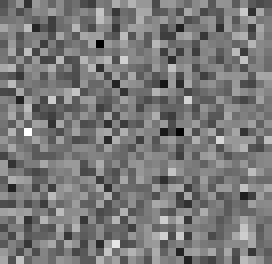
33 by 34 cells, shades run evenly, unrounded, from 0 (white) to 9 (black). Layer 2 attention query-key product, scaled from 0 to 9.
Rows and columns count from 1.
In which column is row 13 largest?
3
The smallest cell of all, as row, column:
17, 4
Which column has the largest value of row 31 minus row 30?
21
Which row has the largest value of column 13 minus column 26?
6
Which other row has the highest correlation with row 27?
23
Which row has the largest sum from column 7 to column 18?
16
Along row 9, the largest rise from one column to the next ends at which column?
13
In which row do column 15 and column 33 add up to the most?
11
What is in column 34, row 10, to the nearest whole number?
3
